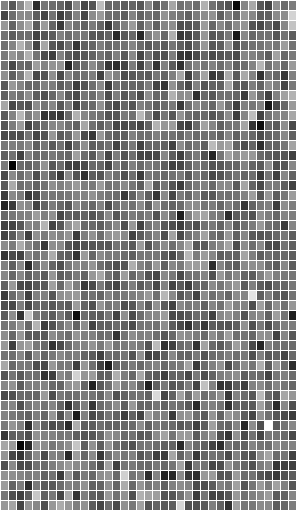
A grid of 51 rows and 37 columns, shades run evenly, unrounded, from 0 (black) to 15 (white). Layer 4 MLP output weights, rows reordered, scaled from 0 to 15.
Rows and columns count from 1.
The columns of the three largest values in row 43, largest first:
34, 10, 27
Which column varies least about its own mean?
17
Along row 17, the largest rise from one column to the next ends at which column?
3
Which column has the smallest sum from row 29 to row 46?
25
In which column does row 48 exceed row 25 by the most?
16
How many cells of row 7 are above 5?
29
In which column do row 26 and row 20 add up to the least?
1
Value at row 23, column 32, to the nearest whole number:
7
